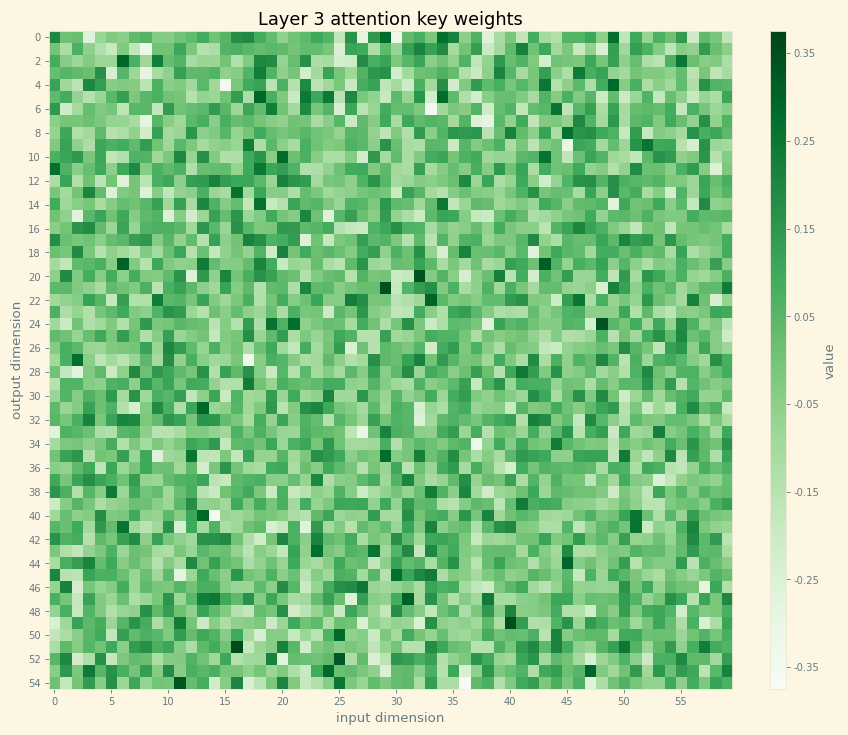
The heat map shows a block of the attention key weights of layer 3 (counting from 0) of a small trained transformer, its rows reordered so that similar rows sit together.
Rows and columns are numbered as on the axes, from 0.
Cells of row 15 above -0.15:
53
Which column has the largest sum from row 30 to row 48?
31
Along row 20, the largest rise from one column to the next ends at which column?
32
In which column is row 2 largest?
6
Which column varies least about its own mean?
58
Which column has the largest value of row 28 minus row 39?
52
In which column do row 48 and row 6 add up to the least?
33
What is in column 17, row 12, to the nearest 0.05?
0.1
